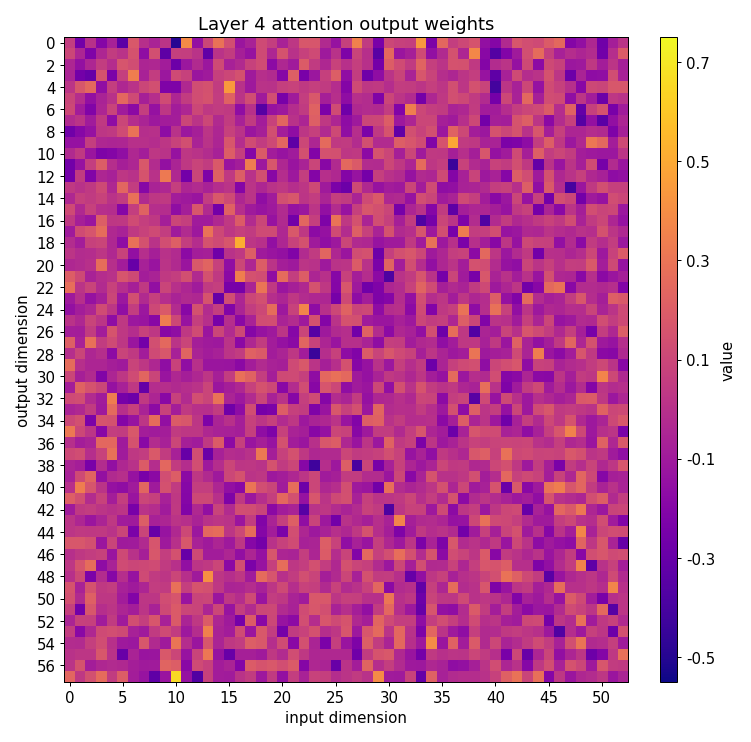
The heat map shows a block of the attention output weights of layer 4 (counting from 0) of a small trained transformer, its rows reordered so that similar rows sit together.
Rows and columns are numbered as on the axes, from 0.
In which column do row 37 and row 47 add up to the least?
11
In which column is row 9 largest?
36
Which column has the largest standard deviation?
33
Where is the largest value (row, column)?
57, 10
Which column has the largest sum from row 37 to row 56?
48
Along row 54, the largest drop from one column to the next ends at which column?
35
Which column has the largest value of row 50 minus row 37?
13
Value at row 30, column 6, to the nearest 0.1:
0.1
